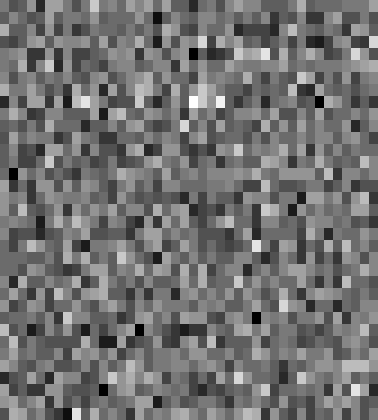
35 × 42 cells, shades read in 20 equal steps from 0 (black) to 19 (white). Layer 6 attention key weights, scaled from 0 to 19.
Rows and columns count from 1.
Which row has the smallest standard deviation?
30
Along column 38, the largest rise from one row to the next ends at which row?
27
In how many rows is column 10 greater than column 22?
18
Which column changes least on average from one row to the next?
31
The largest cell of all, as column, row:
22, 9
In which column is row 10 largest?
14
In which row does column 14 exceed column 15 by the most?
29
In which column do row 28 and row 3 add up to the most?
1
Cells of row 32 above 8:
21
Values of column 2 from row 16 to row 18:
4 9 7
